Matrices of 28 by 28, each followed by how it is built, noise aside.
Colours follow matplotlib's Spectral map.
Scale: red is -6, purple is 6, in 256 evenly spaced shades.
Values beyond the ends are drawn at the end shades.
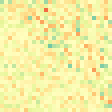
upper triangular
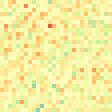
Hankel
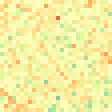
smooth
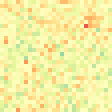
smooth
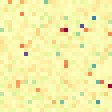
sparse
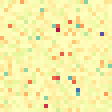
sparse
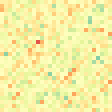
Hankel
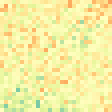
smooth
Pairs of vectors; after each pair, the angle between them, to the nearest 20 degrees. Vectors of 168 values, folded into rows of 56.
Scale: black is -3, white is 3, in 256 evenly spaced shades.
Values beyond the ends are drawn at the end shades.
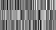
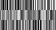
20 degrees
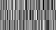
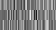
140 degrees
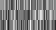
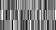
60 degrees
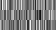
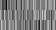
120 degrees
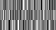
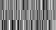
140 degrees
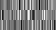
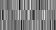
20 degrees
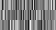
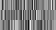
20 degrees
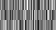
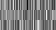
140 degrees
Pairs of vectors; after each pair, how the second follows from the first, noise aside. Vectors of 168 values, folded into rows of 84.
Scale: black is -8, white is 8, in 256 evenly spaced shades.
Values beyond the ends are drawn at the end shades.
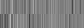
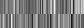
reversed, negated, scaled up.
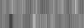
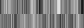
wrapped around, negated, scaled up.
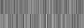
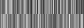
reversed, negated, scaled up.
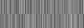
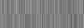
negated, shrunk.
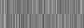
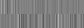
partly zeroed.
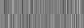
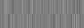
negated, shrunk.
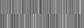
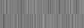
reversed, negated, shrunk.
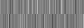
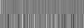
reversed, partly zeroed.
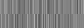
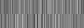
negated.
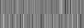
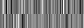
reversed, negated, scaled up.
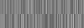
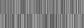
copied.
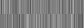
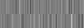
partly zeroed.
